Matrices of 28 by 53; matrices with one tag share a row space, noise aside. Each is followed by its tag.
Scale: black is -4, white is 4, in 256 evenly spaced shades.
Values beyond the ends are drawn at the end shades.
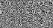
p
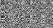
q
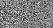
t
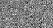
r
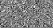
t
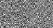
t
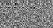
t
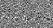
t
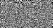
q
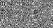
q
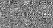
r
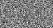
t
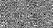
q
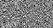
t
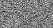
t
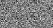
q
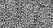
q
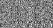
p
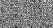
r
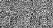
r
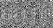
t
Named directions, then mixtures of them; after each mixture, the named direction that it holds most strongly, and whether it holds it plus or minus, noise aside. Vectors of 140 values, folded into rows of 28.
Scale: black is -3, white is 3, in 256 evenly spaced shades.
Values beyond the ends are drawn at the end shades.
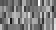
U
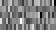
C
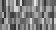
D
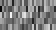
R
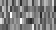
C, plus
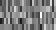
C, minus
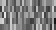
D, minus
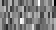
C, plus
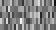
C, plus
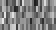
D, minus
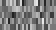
D, plus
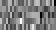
C, plus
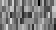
U, minus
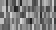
D, minus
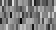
C, minus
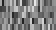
D, plus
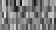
D, minus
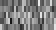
U, plus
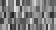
D, plus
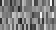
C, minus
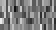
D, minus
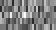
R, plus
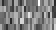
U, plus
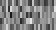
C, minus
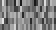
D, minus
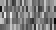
R, plus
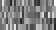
C, minus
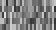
D, minus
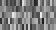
U, plus
